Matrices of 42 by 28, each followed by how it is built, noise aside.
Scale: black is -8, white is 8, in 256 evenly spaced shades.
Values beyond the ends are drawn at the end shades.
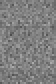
repeating columns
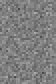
repeating rows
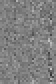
uneven columns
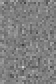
low rank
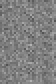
repeating rows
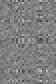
low rank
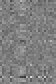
low rank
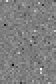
sparse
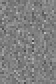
uneven columns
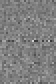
uneven rows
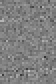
uneven rows
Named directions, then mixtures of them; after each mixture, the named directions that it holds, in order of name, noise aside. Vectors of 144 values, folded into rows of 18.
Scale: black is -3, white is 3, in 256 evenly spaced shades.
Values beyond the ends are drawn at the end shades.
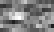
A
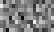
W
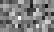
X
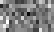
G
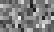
W, X.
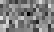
G, X.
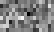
A, G, X.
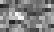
A, G.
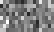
G.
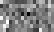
G.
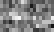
A, W, X.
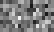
X.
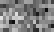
A, G, W.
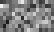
G, W, X.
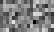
A, W, X.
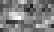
A, X.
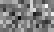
X.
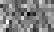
G.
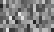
W.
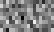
W.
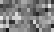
A, G, W.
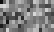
A, G, X.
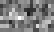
A, G, X.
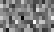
W.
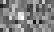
A, W.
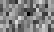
G, X.
